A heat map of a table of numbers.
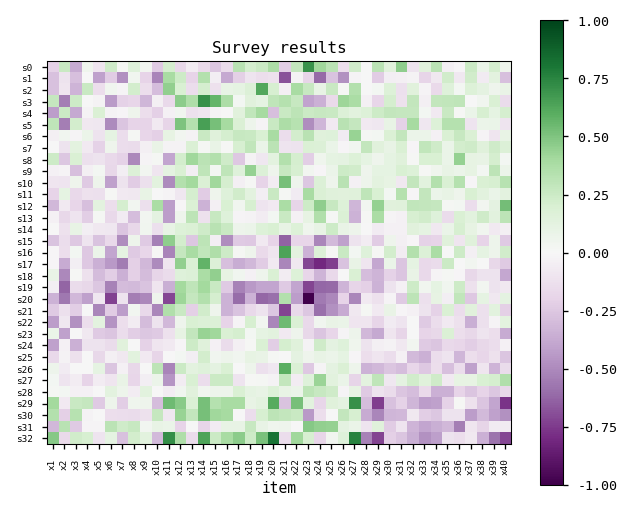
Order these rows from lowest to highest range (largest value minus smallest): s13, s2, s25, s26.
s25, s13, s2, s26
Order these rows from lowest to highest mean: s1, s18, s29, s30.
s1, s18, s30, s29
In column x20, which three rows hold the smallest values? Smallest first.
s20, s22, s19
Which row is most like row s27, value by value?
s13
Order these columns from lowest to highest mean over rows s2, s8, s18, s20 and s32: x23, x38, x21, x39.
x23, x39, x38, x21
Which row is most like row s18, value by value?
s23
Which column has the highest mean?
x14
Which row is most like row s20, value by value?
s19
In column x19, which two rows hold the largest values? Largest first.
s2, s32
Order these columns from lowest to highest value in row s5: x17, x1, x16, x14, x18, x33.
x33, x18, x17, x1, x16, x14
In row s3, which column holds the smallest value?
x2
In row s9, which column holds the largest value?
x18
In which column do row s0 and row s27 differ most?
x11
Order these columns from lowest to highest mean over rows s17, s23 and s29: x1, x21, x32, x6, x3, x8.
x21, x6, x8, x32, x3, x1
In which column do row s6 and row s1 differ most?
x24
